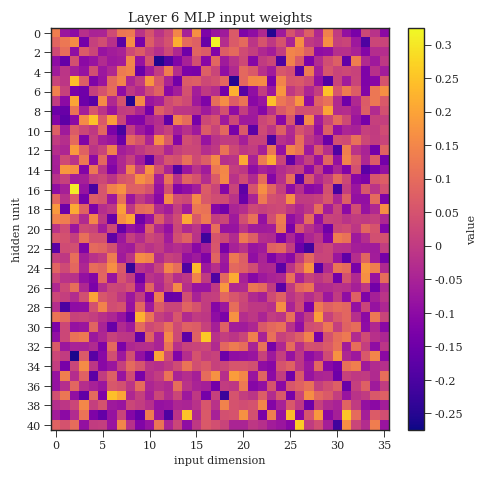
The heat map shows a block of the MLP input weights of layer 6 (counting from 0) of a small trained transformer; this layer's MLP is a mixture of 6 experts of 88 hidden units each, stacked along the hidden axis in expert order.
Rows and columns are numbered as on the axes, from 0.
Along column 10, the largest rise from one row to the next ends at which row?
14
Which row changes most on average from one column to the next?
39
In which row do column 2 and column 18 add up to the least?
33
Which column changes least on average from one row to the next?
15
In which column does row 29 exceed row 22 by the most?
0
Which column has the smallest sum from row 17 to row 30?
8
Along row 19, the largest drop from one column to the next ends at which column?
9
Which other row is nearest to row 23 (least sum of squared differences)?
36
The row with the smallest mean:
3
